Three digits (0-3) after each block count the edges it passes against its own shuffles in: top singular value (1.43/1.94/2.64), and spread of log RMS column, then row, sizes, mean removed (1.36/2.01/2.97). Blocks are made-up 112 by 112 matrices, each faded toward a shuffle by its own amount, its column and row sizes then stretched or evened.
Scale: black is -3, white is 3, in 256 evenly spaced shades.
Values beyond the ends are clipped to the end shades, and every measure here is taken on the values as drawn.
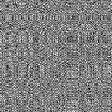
3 1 0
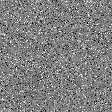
1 0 0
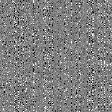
2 3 0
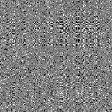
3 2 2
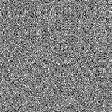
2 0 0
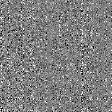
0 3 2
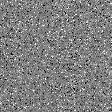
1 1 0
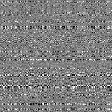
3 1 3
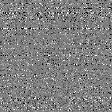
1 1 3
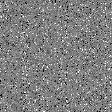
0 2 0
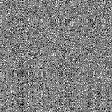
2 1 0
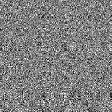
2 1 2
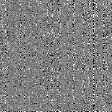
2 3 2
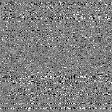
2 1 3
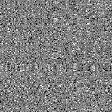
2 1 2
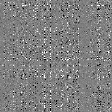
2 3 2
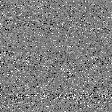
1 0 2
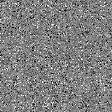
1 1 2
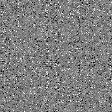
1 2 1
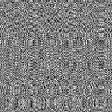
3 1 0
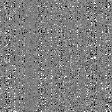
1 3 2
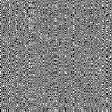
3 3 0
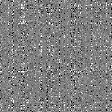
2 3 2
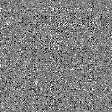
1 2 2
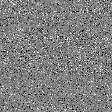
0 0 2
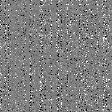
0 3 2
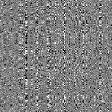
3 3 1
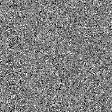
0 2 1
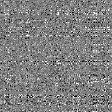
2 2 3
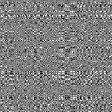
3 2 3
